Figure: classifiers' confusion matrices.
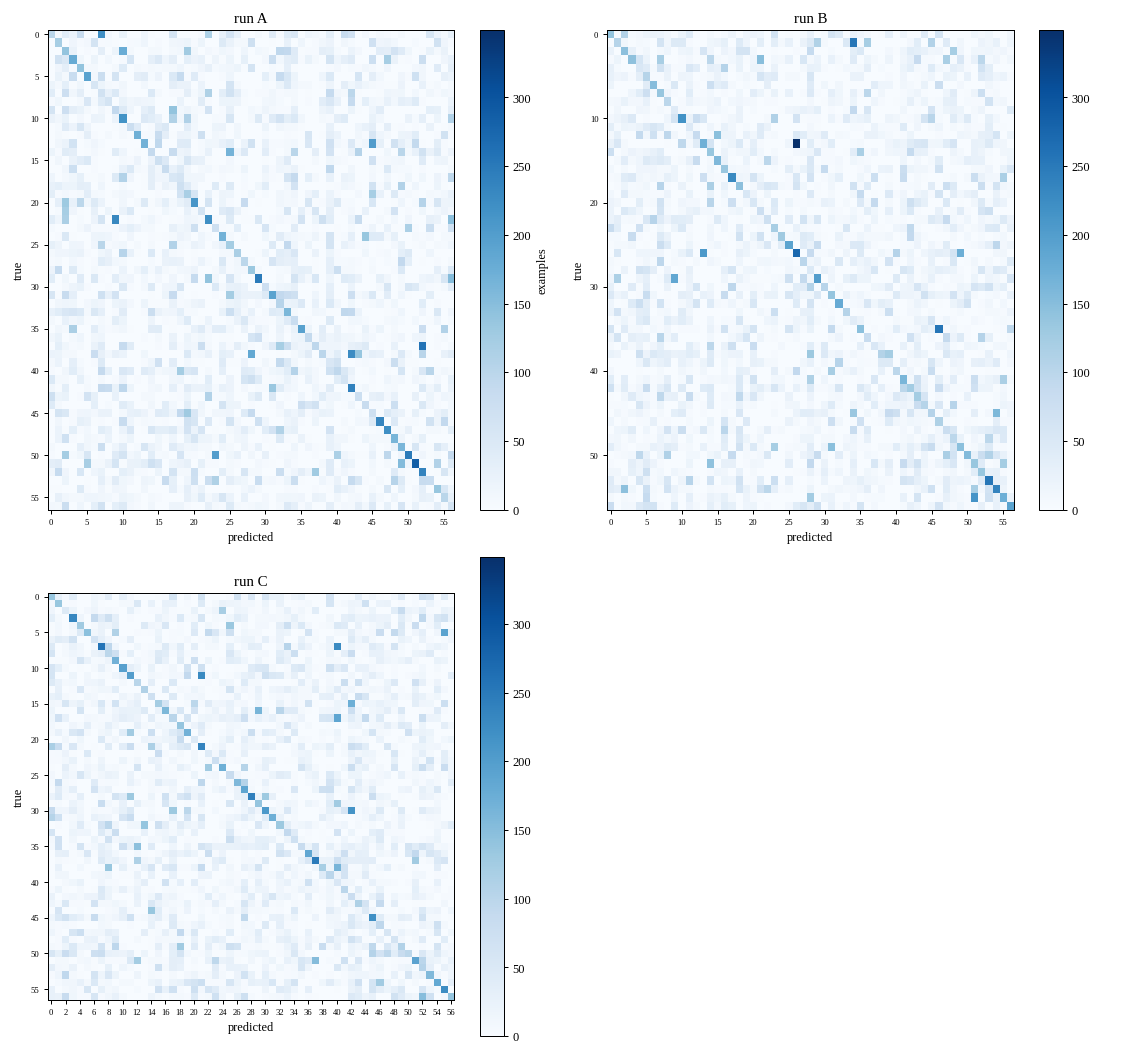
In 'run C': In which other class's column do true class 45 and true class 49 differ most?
18
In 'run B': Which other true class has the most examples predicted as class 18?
43
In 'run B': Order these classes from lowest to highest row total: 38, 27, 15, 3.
27, 15, 38, 3
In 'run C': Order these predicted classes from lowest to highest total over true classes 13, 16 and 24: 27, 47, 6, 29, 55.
6, 47, 55, 27, 29
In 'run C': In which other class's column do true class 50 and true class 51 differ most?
37
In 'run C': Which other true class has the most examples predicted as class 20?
15
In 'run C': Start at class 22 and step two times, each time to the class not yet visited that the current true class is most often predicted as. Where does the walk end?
42
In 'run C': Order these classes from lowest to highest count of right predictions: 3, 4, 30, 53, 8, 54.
8, 4, 53, 54, 30, 3
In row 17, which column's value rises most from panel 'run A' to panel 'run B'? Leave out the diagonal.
55
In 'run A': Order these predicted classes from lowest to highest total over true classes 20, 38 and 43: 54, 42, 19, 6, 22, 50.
50, 54, 19, 6, 22, 42
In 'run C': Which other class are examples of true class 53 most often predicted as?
2
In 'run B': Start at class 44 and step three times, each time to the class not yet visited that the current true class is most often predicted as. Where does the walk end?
11
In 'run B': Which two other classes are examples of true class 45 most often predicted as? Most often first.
54, 34
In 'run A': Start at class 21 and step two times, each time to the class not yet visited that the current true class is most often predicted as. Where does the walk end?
10
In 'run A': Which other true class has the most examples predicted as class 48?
53
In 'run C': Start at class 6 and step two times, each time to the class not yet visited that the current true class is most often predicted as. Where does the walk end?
52
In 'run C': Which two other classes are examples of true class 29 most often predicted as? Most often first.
40, 7
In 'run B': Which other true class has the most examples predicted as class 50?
32
